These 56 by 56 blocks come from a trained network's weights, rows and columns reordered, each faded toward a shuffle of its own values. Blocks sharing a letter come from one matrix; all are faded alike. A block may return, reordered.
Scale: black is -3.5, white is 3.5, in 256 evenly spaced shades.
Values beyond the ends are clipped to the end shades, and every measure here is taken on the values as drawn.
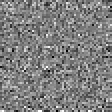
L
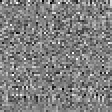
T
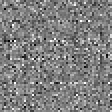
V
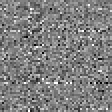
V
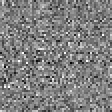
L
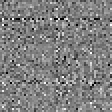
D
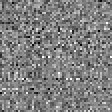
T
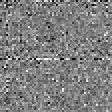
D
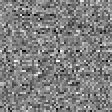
L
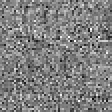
L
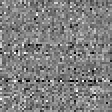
D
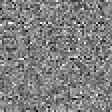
L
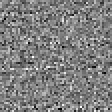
L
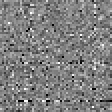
D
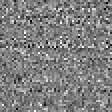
V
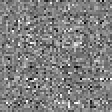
V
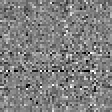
D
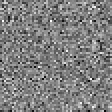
L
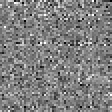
V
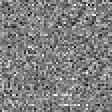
T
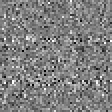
V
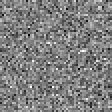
L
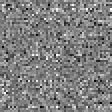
V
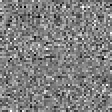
T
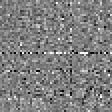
D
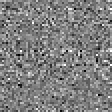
V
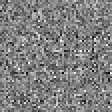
T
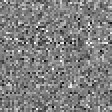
V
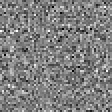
L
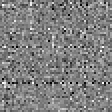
D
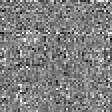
V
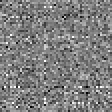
V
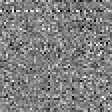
V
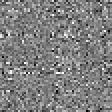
V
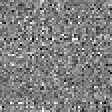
V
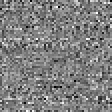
T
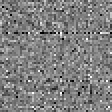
D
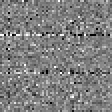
D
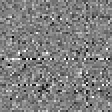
D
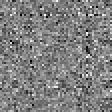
D
